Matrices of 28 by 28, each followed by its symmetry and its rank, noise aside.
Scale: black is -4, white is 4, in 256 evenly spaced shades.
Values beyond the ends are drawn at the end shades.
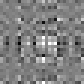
no symmetry, rank two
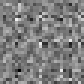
no symmetry, rank four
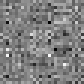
no symmetry, rank four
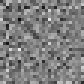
symmetric, rank four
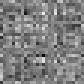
no symmetry, rank four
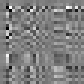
no symmetry, rank two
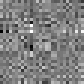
no symmetry, rank three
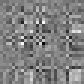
symmetric, rank two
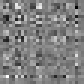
antisymmetric, rank two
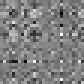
symmetric, rank three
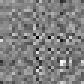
symmetric, rank three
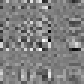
antisymmetric, rank two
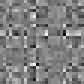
antisymmetric, rank two
